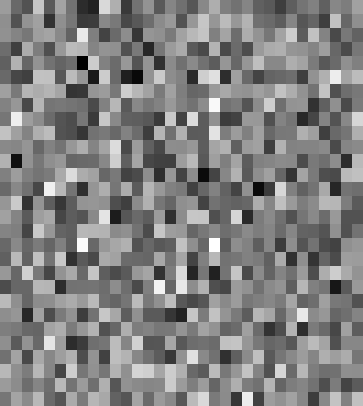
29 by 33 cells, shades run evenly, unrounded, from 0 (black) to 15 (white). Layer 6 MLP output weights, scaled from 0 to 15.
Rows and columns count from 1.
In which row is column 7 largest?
13
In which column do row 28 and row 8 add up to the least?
32
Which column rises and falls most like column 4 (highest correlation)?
15
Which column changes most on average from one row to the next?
8
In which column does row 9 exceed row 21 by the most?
2
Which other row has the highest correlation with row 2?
1
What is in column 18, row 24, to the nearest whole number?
7
